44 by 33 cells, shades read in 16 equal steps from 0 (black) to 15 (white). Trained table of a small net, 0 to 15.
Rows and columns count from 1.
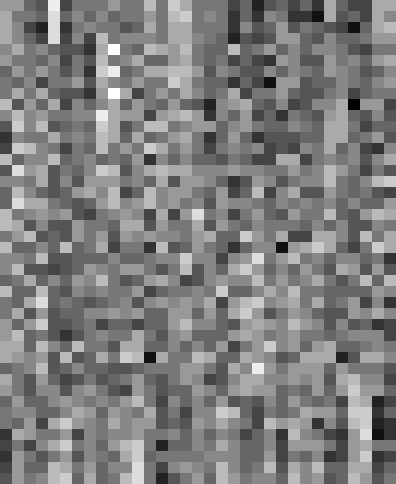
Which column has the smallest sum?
6
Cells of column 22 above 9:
7
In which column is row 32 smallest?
20
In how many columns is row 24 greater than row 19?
13
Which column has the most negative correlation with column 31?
16
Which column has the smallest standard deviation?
17
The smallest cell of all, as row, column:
10, 30
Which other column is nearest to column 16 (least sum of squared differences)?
15
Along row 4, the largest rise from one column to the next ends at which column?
5
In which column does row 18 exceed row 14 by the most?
25
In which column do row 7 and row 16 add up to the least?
31
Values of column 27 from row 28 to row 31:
10 6 8 7
